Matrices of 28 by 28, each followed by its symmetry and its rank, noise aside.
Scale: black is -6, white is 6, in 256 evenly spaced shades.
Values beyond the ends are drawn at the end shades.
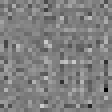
no symmetry, rank five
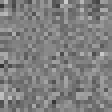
antisymmetric, rank four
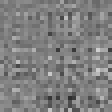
antisymmetric, rank four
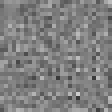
antisymmetric, rank six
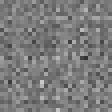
no symmetry, rank six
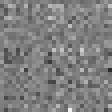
antisymmetric, rank four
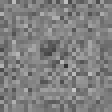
symmetric, rank five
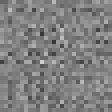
no symmetry, rank four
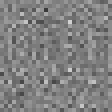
no symmetry, rank five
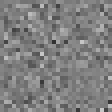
antisymmetric, rank six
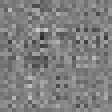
no symmetry, rank four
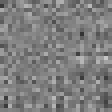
no symmetry, rank four
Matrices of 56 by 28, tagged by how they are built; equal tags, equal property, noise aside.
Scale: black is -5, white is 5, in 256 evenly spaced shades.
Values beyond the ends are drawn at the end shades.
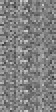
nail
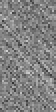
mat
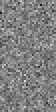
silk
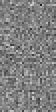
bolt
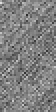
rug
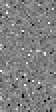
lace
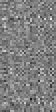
bolt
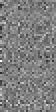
bolt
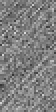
rug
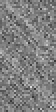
mat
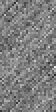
rug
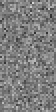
silk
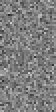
silk
